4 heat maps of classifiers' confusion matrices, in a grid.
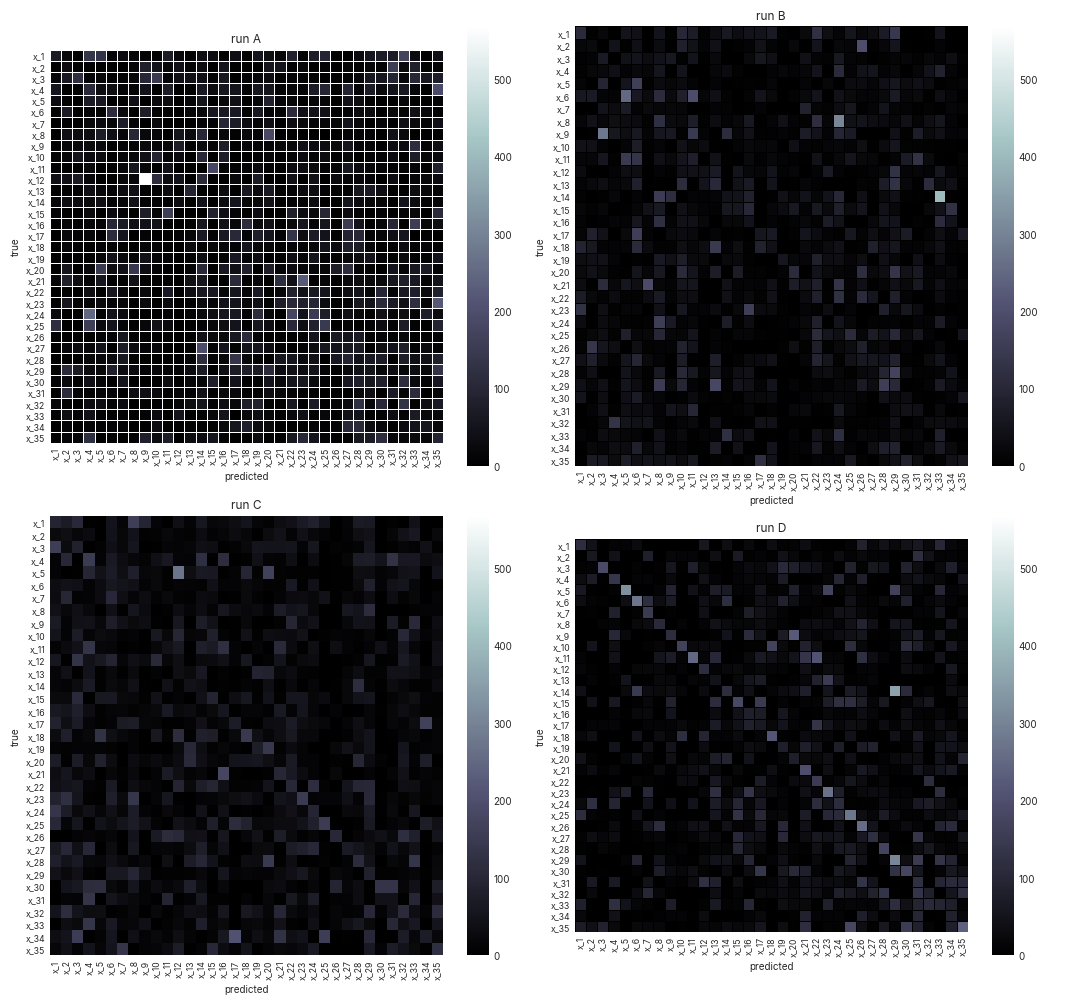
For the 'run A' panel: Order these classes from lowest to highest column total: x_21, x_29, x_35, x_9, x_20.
x_21, x_29, x_20, x_9, x_35
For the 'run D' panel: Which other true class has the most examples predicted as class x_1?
x_25
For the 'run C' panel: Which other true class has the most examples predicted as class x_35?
x_32
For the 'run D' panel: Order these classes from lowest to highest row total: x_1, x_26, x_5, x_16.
x_16, x_1, x_26, x_5
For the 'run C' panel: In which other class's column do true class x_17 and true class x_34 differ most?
x_25
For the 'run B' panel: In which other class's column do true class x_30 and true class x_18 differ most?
x_13
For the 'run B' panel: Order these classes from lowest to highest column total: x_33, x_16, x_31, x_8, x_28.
x_31, x_16, x_28, x_33, x_8
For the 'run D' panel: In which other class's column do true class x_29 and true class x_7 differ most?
x_31
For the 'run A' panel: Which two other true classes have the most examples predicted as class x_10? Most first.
x_3, x_12
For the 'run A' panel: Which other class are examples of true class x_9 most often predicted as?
x_33
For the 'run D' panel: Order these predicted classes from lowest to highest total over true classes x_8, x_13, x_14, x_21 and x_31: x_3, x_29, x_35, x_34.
x_3, x_35, x_34, x_29
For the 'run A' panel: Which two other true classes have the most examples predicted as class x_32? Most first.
x_1, x_30
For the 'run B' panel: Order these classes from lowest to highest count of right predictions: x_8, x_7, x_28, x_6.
x_7, x_6, x_28, x_8
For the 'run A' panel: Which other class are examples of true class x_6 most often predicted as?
x_22
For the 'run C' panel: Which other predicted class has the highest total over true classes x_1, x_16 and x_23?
x_8
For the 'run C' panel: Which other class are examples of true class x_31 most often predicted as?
x_4
